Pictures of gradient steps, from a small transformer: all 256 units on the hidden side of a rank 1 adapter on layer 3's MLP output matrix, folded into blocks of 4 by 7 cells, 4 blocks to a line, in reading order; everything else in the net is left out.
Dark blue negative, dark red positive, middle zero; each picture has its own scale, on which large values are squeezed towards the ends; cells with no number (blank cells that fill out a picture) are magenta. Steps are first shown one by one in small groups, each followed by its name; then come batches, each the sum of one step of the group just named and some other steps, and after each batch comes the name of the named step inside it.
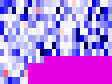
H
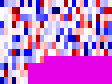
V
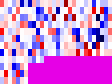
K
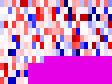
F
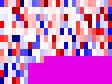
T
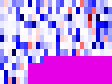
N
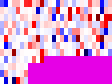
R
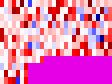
K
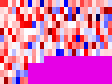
F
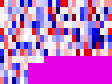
K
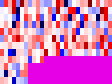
F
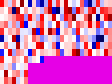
K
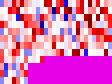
T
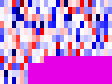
N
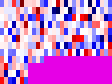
F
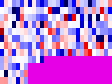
K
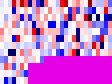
F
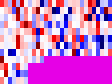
F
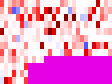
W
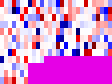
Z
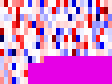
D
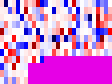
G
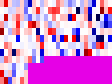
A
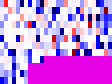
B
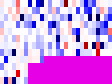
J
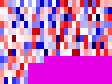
J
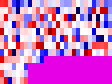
A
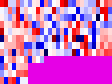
D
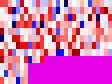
D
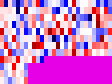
G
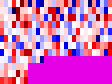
Z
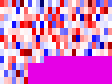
B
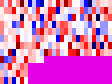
J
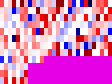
Z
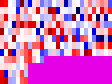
A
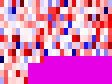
Z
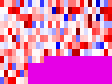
B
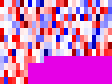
J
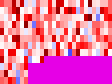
D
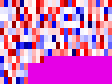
G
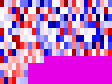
J
